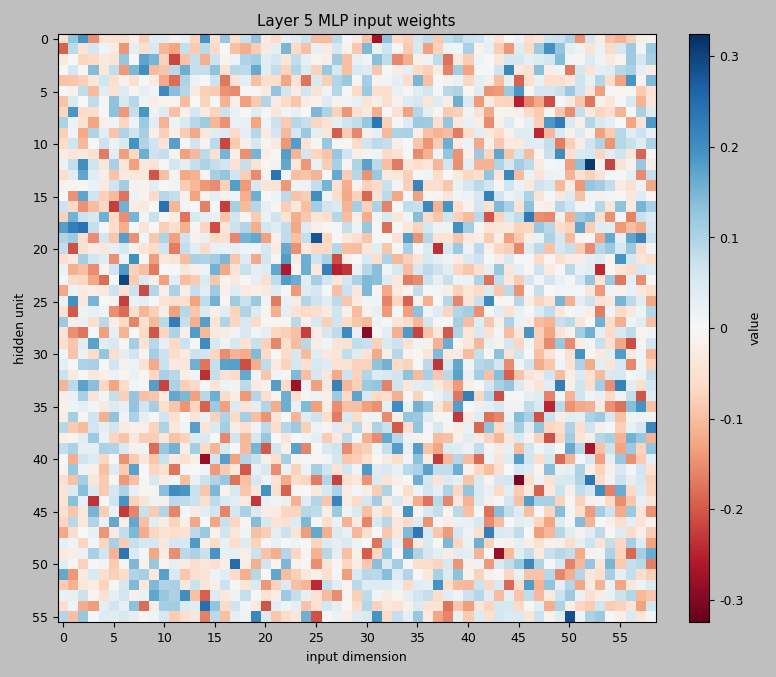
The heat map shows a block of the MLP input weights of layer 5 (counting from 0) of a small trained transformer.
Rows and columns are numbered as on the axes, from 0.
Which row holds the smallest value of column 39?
36
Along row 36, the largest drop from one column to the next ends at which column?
47
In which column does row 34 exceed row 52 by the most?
40
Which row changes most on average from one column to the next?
16
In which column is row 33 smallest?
23
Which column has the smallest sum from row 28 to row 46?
48
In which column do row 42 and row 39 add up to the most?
35
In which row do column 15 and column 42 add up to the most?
25
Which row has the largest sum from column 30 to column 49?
41
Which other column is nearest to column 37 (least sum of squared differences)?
29
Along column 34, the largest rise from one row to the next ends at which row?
49
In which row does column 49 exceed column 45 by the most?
42
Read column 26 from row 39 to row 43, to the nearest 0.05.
0.05 0 0.05 0.1 0.05
